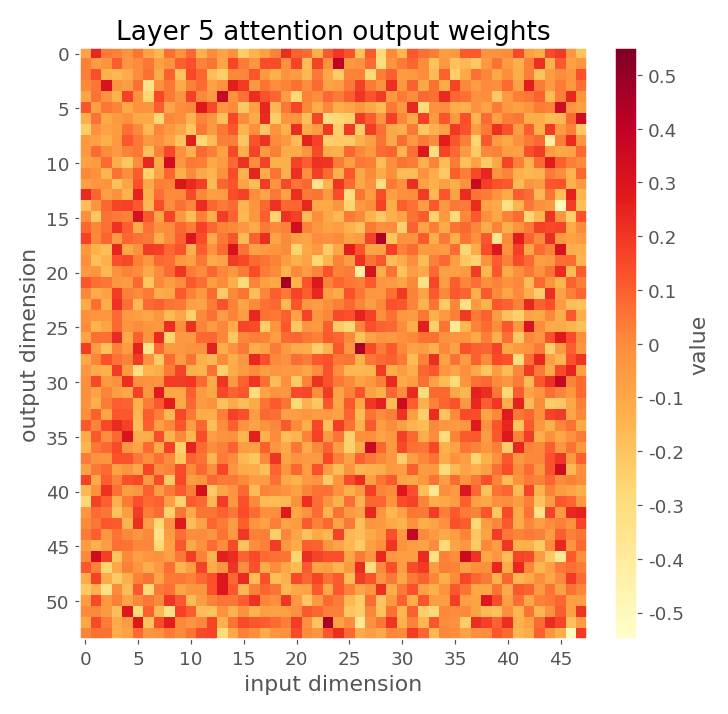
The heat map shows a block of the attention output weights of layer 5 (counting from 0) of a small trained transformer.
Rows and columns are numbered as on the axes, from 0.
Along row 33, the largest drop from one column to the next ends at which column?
34
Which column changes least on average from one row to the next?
14
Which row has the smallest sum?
51
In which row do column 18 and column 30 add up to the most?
32
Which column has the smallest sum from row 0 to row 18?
33
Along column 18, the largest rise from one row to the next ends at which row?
45
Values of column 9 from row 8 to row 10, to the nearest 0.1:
-0.2 0 0
